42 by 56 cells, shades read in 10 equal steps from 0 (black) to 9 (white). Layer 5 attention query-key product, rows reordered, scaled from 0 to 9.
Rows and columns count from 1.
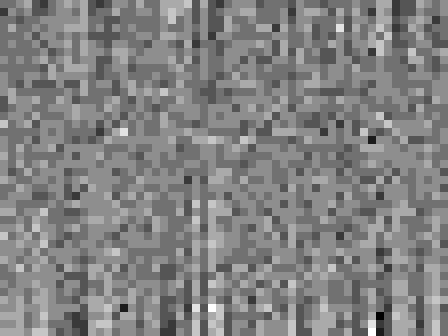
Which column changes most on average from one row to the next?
15
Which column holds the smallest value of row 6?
25
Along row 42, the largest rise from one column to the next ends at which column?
47
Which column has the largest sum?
27
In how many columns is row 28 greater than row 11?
23
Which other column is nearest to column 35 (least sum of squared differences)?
44
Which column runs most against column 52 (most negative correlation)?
32
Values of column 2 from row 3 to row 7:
4 6 4 5 4
